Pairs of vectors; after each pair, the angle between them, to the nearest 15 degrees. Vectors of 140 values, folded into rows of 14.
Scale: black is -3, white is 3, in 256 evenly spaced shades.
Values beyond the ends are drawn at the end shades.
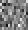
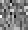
105 degrees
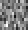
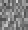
45 degrees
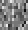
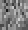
105 degrees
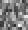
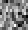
150 degrees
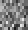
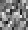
90 degrees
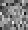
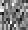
120 degrees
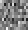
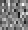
90 degrees
